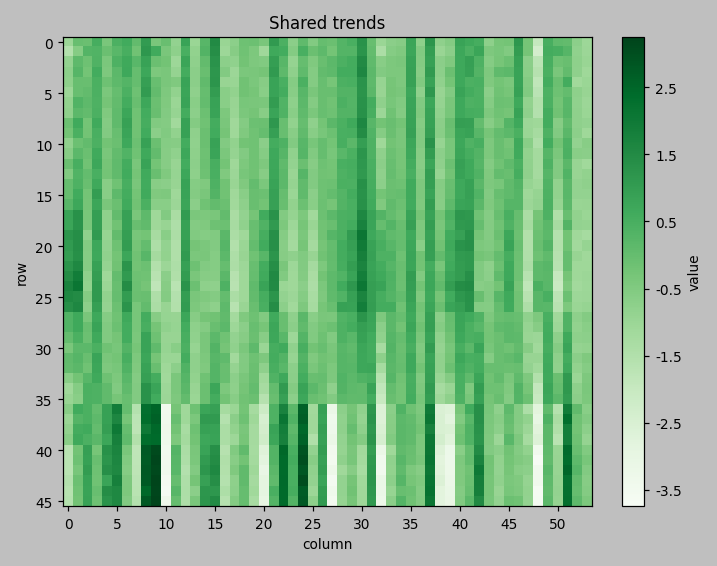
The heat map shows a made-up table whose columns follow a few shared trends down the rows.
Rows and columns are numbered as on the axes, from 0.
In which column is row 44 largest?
9
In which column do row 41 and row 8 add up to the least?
48
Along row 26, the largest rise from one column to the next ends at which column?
12
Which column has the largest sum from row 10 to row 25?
30
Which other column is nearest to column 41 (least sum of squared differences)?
21
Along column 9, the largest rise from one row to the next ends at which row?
36
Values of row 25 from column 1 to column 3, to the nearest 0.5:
1.5 -0.5 1
